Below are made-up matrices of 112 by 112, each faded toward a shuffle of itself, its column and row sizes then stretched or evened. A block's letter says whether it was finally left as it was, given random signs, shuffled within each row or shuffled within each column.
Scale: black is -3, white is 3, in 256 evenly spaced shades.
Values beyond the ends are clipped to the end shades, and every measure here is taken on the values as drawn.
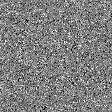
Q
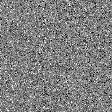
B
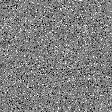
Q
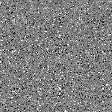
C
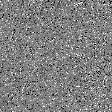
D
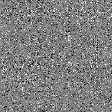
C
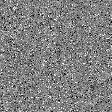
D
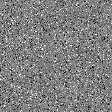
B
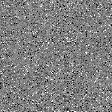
C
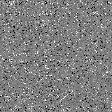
D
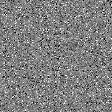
C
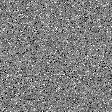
Q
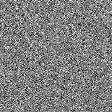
C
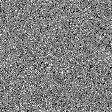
Q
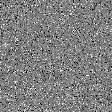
D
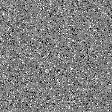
D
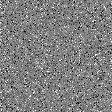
B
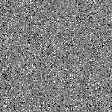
C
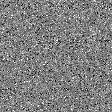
Q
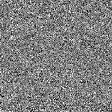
C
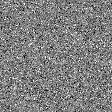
Q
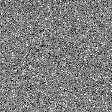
B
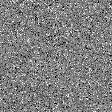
B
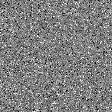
Q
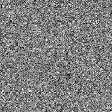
C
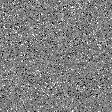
Q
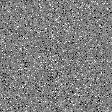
B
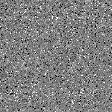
C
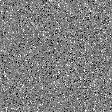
B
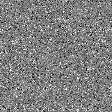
Q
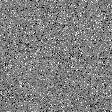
Q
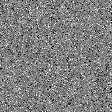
B
